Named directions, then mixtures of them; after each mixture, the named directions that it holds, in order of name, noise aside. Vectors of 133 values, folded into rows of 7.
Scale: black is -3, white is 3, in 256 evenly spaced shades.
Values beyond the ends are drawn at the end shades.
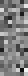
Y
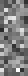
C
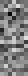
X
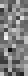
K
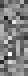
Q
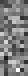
C, Q, Y.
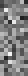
C, Q.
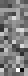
C, Y.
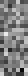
C, K, Y.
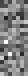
Q, X, Y.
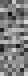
X, Y.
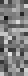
K, Q, Y.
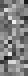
C, Q.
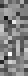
Q.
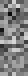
X.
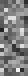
C.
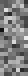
C, X.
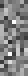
Q.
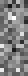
C, X.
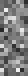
C.
